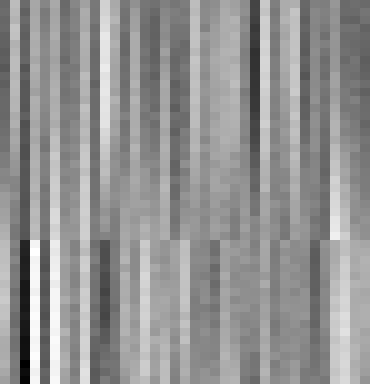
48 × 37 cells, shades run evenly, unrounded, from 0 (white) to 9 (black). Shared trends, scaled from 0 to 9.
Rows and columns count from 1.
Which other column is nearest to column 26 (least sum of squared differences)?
31
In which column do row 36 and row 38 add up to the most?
3
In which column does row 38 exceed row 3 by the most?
11
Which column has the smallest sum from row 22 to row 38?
6
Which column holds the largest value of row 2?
26
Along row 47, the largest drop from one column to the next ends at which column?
4
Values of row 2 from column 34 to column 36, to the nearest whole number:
4 5 5
